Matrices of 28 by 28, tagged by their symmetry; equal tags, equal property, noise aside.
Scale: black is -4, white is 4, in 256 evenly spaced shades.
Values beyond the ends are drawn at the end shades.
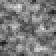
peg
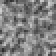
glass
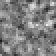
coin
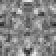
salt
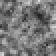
coin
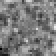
coin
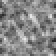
peg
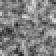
glass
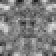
salt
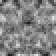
salt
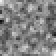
peg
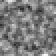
peg
